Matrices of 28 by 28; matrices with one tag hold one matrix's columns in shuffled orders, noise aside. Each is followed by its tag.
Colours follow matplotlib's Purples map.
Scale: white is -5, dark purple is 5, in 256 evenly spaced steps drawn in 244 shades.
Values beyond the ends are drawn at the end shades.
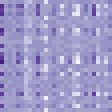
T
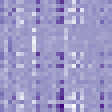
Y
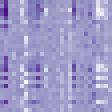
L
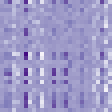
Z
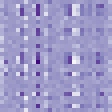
T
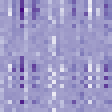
L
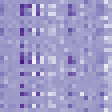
T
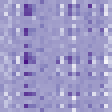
T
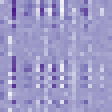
L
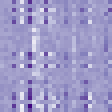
Y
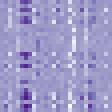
Y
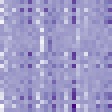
Y
